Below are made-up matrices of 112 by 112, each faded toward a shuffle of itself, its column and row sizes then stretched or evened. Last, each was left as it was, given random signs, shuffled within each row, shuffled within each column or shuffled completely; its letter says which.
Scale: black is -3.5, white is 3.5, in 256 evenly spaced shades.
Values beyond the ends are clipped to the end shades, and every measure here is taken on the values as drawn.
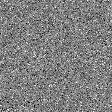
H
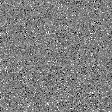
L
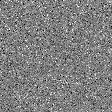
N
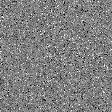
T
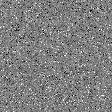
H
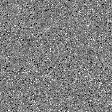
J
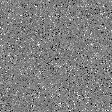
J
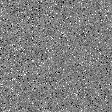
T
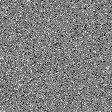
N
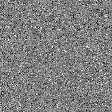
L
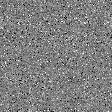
H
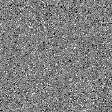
L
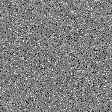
N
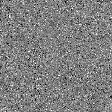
L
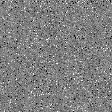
J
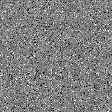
L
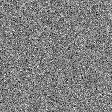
N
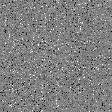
L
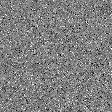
H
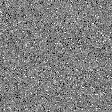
H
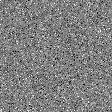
N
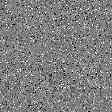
L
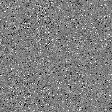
L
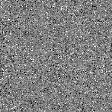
L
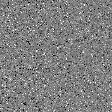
T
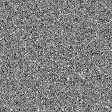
H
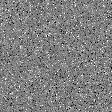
N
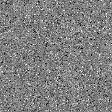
J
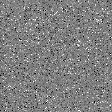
L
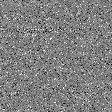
H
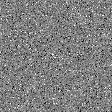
H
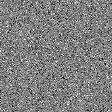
T
